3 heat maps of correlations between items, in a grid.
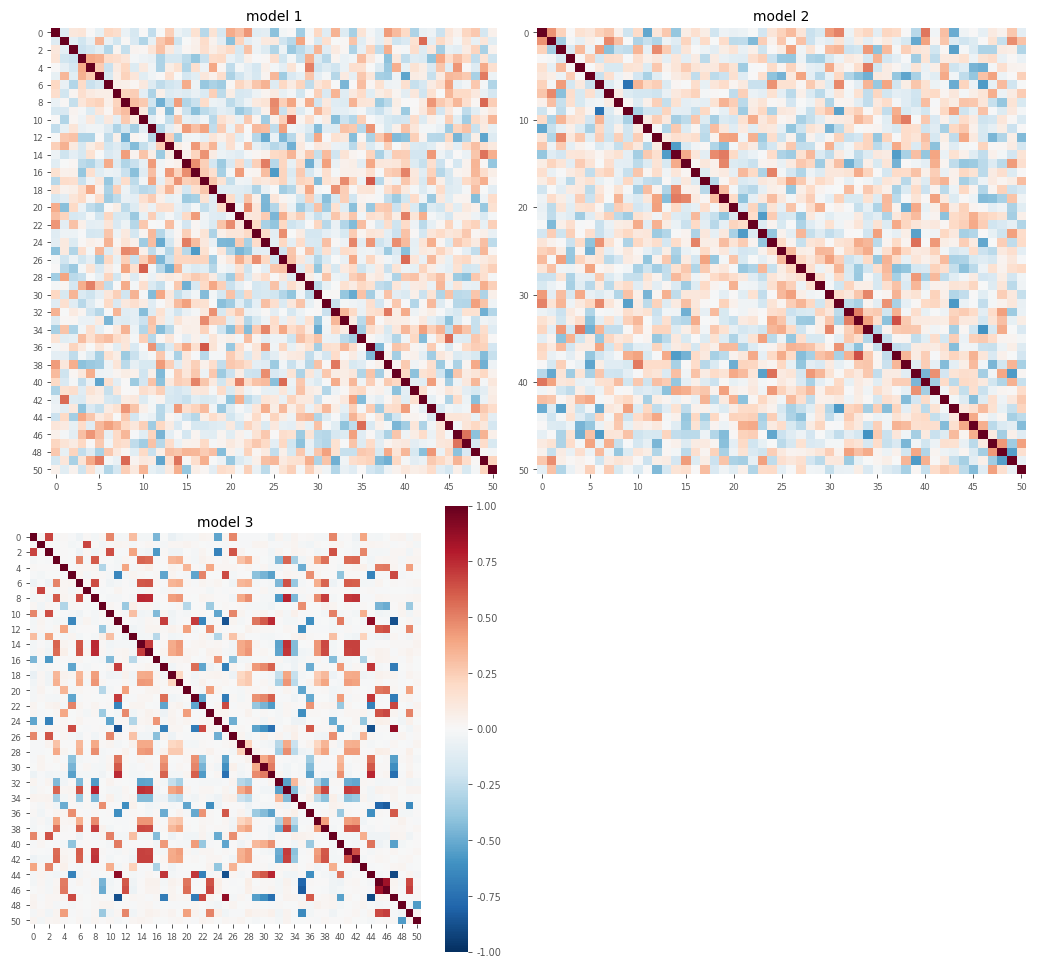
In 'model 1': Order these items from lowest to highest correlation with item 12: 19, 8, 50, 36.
8, 36, 50, 19
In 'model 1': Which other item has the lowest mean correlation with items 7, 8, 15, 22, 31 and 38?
19
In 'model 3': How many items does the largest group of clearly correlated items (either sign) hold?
16
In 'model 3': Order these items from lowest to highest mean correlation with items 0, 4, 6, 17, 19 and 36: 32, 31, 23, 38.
32, 31, 23, 38
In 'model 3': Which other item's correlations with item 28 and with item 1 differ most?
7
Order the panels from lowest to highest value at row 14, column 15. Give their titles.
model 1, model 2, model 3
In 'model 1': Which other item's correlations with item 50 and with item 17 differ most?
36
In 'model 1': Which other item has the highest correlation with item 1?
42
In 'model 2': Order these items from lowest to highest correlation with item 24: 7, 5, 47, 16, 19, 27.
5, 27, 47, 7, 19, 16
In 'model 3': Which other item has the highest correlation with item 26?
2
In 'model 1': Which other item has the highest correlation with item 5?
49
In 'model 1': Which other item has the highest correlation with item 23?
26
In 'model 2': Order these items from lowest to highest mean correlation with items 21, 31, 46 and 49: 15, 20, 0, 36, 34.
34, 20, 36, 15, 0
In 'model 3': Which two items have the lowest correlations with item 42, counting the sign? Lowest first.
32, 34
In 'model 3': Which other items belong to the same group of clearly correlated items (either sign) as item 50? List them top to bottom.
48
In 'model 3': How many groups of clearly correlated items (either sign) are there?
6
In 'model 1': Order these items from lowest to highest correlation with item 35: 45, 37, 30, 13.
37, 13, 30, 45
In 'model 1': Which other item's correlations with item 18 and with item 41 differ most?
39
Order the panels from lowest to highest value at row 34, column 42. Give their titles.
model 3, model 2, model 1
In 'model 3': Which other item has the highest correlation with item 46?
45
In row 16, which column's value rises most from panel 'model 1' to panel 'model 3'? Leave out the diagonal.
25
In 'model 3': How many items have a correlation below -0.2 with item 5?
8
